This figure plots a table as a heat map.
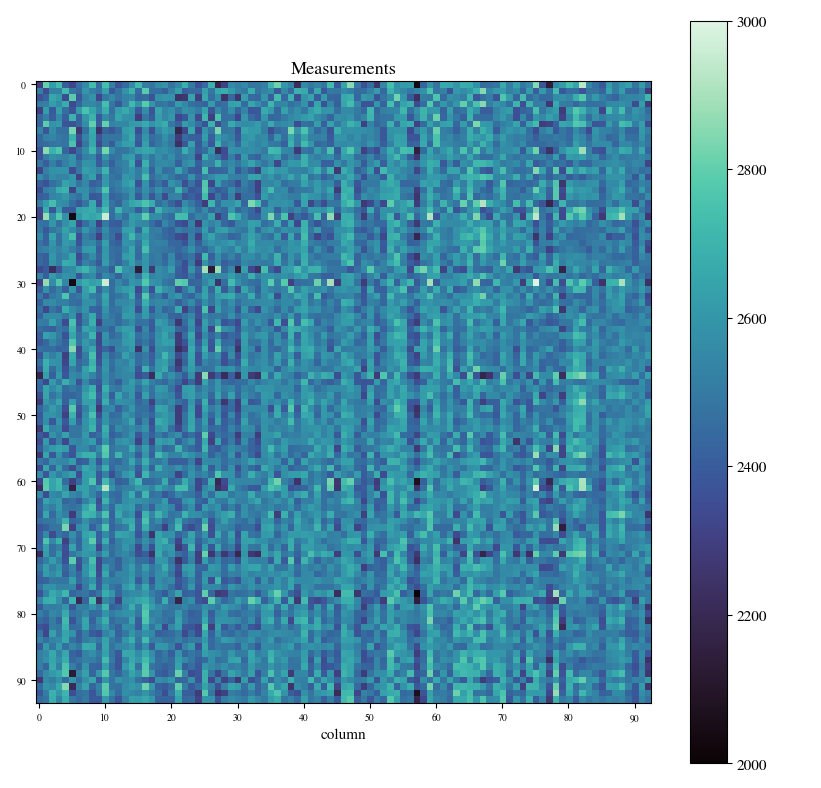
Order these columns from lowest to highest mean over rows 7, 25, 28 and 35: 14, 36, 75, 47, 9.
9, 36, 75, 47, 14
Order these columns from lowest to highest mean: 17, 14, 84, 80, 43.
17, 43, 84, 80, 14
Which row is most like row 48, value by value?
90
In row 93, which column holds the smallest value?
57
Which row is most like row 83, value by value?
45
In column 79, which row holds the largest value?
78
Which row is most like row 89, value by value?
91
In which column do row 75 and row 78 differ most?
26
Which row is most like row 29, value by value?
24
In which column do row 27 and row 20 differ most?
5
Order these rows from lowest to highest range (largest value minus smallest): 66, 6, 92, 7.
66, 6, 7, 92
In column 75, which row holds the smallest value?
23
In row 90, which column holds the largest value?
82
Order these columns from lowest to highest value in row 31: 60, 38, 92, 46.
92, 46, 60, 38
